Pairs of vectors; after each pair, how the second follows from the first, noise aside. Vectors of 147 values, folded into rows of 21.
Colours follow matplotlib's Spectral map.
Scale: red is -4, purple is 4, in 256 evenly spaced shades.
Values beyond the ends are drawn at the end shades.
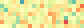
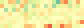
wrapped around, negated, partly zeroed.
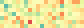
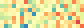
reversed, negated.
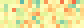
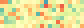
wrapped around, negated.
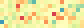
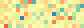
sign-scrambled.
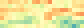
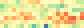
wrapped around, negated.
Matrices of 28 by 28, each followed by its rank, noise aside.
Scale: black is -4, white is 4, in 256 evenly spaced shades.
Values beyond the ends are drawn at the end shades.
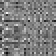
three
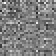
four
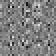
four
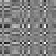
one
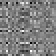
two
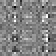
two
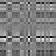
one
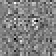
four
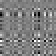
one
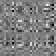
three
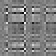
one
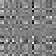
two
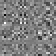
four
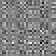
two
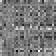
three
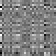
two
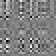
two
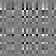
one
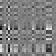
one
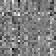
three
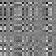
one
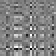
one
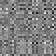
three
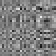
two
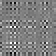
one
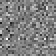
four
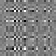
one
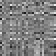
three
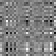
one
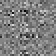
three
